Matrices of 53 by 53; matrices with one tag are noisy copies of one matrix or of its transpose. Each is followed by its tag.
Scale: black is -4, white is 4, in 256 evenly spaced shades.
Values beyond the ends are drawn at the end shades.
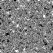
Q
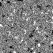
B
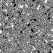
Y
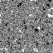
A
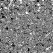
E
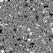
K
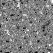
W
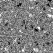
A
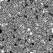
K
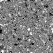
K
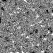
B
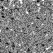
E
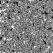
E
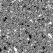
A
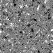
Y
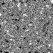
W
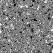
Y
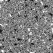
K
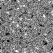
Q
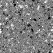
Y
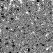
E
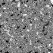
W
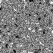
K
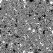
K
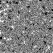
E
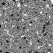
W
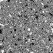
K
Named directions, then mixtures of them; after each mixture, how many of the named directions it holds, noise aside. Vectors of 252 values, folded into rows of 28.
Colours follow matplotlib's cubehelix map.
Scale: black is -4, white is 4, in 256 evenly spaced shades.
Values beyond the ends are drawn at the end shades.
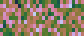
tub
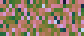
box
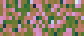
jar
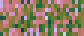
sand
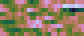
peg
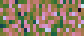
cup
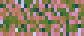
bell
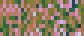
three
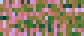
four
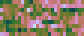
two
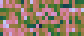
four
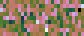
four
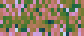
two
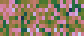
four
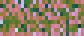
one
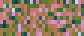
three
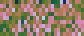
three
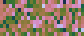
two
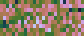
four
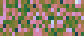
one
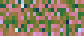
one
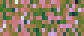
four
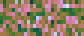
two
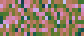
three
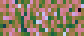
three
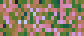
two
